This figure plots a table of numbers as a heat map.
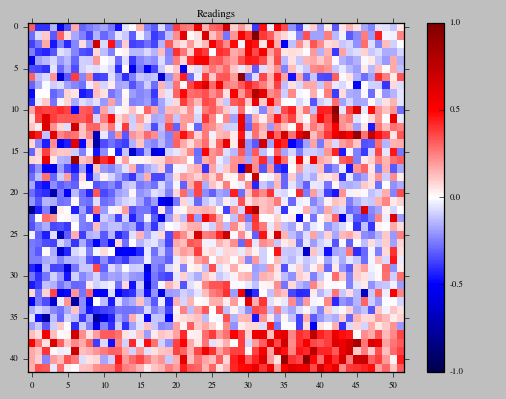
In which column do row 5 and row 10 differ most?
42
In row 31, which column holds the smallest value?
16
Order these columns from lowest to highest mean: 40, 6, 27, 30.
6, 40, 30, 27
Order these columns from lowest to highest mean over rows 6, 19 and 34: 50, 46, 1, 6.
1, 46, 50, 6
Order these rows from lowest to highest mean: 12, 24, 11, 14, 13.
24, 14, 12, 11, 13
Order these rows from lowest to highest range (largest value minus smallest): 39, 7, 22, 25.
39, 7, 25, 22
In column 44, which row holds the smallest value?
17
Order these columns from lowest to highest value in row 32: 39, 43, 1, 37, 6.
37, 1, 43, 39, 6
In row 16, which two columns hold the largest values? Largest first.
6, 9
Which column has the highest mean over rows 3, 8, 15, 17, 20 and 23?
31
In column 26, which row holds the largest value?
7
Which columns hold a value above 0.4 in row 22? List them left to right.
30, 31, 46
